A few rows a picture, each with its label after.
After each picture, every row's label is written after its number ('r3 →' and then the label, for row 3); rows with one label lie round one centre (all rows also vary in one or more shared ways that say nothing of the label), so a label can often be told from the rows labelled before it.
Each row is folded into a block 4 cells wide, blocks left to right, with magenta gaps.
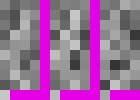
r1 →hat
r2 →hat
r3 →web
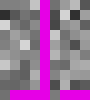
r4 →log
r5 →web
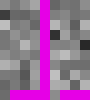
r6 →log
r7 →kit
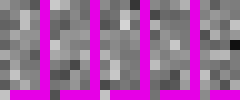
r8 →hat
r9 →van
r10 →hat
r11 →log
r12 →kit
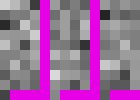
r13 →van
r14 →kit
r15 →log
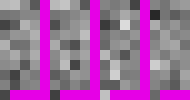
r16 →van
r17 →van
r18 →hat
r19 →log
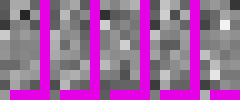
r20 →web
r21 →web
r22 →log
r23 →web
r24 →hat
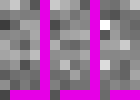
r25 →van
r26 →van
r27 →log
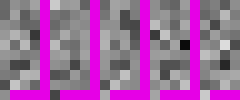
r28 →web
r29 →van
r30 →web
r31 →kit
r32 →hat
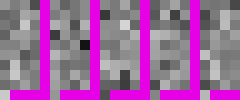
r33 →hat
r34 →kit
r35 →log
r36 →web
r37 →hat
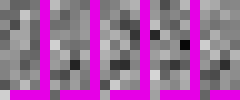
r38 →hat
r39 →van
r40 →web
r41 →kit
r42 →van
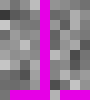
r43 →log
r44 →hat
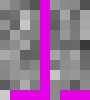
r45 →hat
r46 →kit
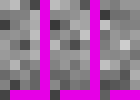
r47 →van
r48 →van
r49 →log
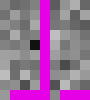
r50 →kit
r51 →web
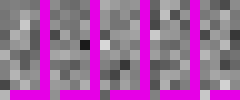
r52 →hat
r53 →kit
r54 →van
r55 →web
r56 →hat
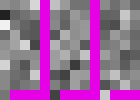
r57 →log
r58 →van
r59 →hat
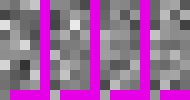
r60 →log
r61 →hat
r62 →web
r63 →web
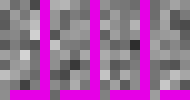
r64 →kit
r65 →van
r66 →kit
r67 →web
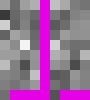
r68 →log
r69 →van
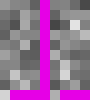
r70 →hat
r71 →hat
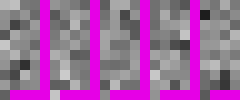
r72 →van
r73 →hat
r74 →web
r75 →kit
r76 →log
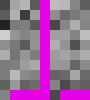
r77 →web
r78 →van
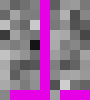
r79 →kit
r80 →web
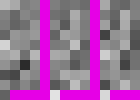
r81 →van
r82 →hat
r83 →hat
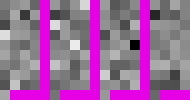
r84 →web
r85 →log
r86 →kit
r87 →log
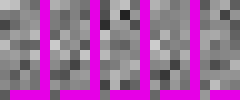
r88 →van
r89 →van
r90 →web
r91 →van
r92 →web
